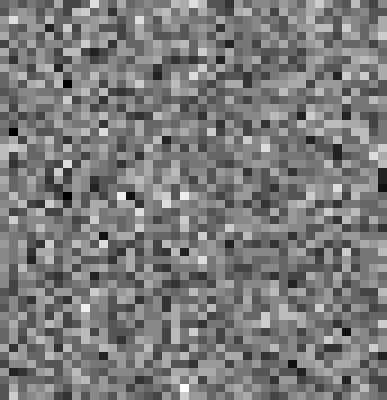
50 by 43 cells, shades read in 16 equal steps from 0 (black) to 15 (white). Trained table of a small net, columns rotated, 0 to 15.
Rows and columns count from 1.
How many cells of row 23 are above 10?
1
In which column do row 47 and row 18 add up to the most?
6
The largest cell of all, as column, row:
21, 49
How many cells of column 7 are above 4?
39
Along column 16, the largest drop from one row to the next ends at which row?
30
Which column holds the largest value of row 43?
37
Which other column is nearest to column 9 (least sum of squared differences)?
41
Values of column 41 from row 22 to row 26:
9 7 10 7 6
